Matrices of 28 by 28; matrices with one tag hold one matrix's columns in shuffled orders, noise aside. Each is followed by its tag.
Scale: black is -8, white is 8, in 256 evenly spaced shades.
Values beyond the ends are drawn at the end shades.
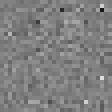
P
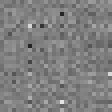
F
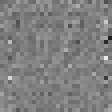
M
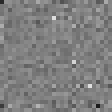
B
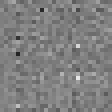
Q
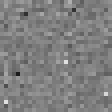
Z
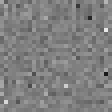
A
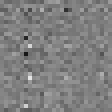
Q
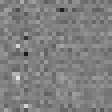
Q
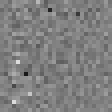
Z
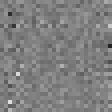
F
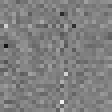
F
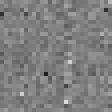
Z
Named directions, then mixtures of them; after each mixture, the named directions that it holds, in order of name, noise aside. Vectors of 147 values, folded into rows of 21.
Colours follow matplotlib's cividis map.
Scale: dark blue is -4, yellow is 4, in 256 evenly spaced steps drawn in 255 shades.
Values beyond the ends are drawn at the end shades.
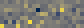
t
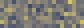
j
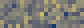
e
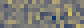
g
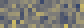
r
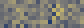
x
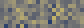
x.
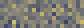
j, r, x.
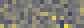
g, j, r.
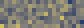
j, t.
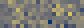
g, x.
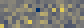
t, x.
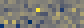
t.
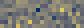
g, t.
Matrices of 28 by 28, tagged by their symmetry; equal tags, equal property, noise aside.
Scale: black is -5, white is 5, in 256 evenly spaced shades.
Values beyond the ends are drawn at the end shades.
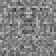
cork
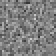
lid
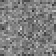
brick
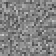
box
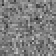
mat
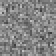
box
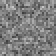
cork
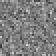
box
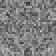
cork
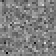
lid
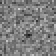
cork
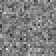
lid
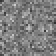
brick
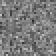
brick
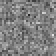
lid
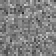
lid
